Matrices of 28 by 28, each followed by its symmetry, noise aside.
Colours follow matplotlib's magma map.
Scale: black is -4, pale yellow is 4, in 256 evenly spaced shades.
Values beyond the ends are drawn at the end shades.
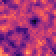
symmetric across the other diagonal.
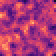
no symmetry.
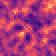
symmetric across the other diagonal.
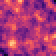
symmetric across the other diagonal.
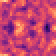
mirrored top to bottom.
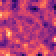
antisymmetric.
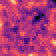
symmetric across the other diagonal.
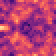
mirrored top to bottom.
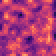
no symmetry.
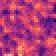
antisymmetric.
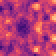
mirrored top to bottom.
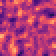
antisymmetric.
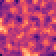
symmetric across the other diagonal.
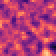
antisymmetric.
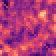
no symmetry.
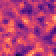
antisymmetric.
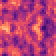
mirrored top to bottom.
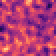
antisymmetric.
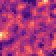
no symmetry.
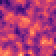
no symmetry.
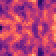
mirrored top to bottom.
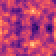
mirrored top to bottom.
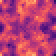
mirrored top to bottom.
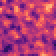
antisymmetric.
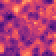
antisymmetric.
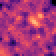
symmetric across the other diagonal.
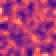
symmetric across the other diagonal.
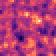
antisymmetric.
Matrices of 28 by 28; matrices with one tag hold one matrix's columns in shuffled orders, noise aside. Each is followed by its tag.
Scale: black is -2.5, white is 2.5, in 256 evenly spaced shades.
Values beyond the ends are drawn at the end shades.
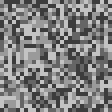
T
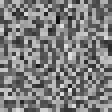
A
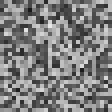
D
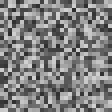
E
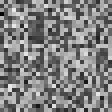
T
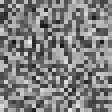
A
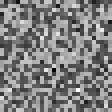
A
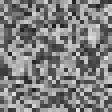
D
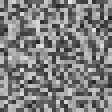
A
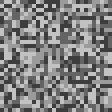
T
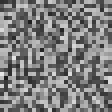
T
